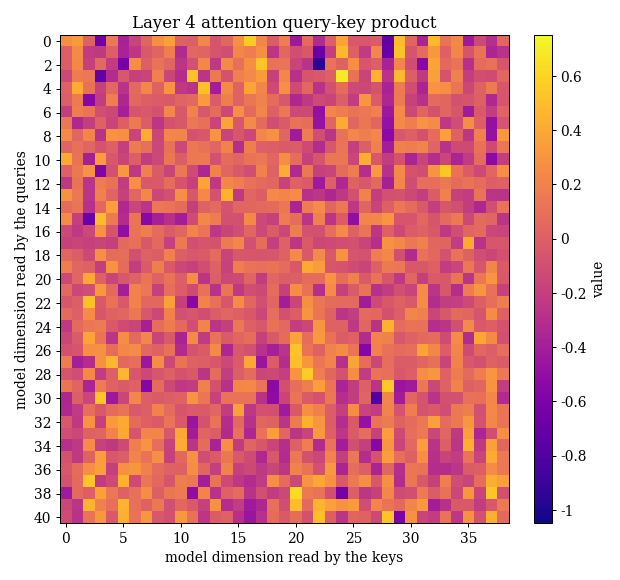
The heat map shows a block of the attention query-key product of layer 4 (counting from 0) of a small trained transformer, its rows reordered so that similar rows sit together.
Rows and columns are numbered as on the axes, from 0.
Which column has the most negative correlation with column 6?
19
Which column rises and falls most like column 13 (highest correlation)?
27
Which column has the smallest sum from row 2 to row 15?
28
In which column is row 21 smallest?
5
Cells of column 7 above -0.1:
33
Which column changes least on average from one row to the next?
1
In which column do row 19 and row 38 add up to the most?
37
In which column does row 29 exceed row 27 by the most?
17
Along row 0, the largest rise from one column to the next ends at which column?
29
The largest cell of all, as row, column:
3, 24
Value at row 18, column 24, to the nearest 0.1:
0.3
